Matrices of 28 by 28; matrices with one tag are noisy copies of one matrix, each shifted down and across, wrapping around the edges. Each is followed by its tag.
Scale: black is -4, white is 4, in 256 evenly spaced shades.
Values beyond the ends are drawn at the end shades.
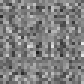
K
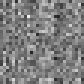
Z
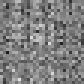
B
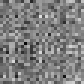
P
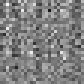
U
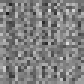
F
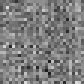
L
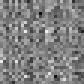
K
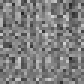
F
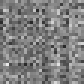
B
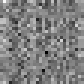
Z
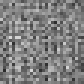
L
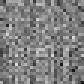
P
